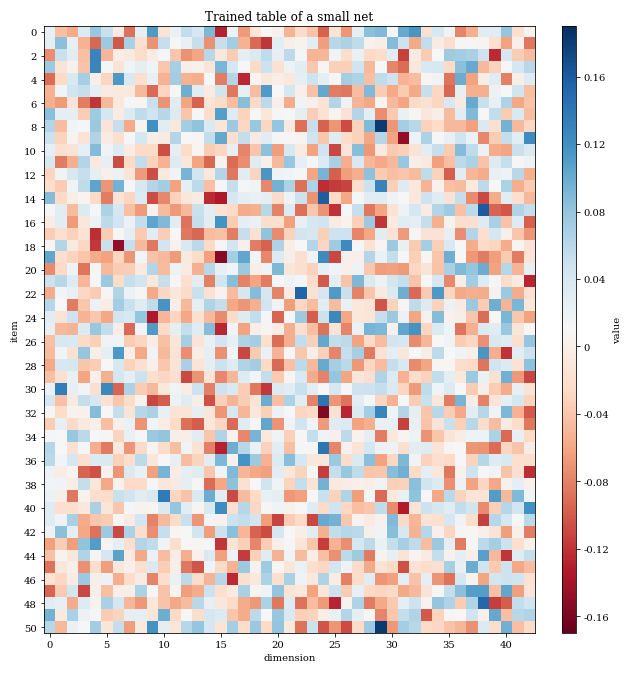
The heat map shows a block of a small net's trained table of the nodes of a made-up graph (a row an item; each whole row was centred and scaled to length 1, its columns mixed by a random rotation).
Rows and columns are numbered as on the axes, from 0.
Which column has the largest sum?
37
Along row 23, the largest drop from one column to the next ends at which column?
40
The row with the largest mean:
36
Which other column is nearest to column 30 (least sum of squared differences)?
1
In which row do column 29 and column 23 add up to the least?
23
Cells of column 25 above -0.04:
36
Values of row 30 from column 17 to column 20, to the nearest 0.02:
-0.04 -0.08 -0.12 0.04
